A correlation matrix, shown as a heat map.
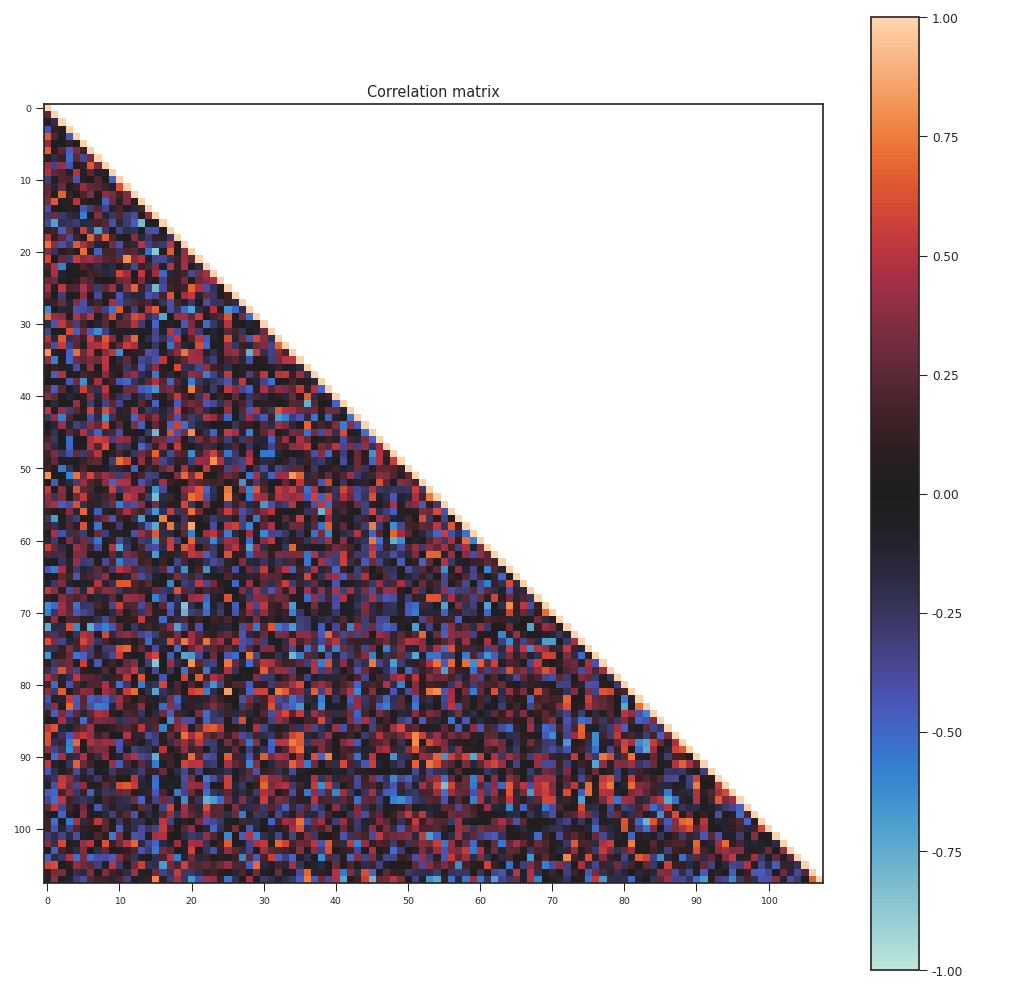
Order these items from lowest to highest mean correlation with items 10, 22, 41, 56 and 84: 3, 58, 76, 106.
106, 76, 3, 58
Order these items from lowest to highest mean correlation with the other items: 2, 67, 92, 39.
92, 67, 2, 39
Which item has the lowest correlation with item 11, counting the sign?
38
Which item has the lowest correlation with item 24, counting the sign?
96
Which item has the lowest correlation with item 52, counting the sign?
27
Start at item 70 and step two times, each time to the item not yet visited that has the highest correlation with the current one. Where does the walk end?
64
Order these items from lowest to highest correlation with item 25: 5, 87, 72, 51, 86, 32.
72, 86, 87, 51, 5, 32
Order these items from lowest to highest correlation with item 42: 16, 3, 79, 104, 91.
104, 3, 16, 79, 91
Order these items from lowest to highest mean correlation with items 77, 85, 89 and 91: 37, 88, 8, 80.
8, 37, 80, 88
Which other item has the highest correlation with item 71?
13
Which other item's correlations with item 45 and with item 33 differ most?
17
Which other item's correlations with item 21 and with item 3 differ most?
51
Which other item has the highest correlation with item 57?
16
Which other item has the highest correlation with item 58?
20
